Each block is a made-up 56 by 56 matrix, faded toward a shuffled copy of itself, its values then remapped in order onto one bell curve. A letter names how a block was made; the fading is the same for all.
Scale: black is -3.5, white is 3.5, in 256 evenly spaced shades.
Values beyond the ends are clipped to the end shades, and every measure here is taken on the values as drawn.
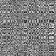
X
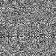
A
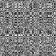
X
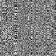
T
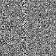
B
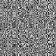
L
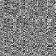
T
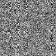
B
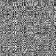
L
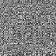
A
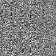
B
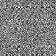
A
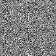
B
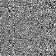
B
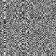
T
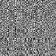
T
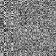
T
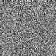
A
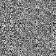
B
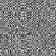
X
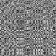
X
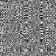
L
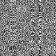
T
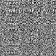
A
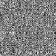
A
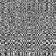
X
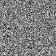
B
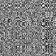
L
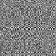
X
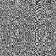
T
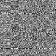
A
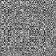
T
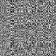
L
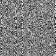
B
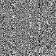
B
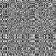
X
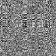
L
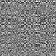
X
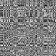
X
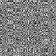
X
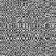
X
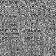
A
